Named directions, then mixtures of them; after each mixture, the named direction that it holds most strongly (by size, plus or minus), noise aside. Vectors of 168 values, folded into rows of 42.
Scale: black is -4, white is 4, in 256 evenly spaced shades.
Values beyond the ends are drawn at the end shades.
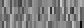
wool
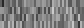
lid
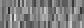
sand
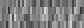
sand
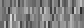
sand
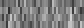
sand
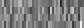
wool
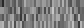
lid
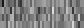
lid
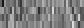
lid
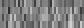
sand
